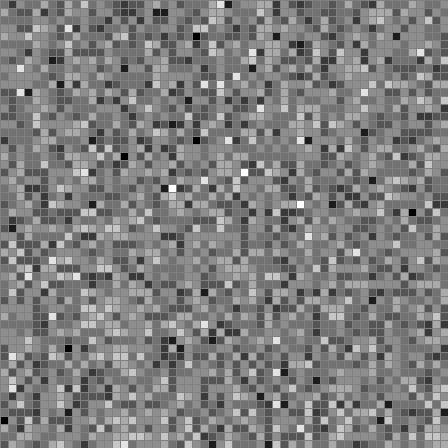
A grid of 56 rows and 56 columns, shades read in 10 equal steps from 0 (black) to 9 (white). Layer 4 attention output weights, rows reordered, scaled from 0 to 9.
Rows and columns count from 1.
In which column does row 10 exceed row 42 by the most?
30
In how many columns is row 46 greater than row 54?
18
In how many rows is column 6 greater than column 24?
18
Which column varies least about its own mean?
51
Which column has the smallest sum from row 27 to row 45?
36
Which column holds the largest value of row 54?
38
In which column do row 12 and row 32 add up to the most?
3
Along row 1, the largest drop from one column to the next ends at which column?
29
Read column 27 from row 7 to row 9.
7 4 4
